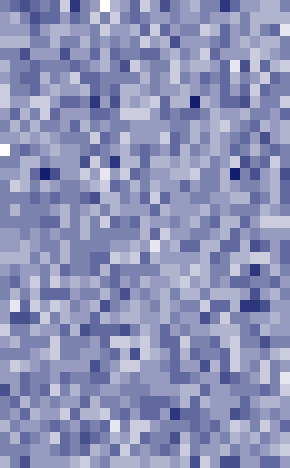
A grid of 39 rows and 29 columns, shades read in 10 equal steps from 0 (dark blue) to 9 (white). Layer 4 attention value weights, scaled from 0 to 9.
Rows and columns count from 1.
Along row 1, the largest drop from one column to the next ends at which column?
8
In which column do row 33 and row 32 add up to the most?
29
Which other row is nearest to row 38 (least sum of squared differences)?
34
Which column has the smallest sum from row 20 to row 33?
26
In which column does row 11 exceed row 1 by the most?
23
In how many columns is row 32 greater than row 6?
11
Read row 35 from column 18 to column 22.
1 3 3 4 5
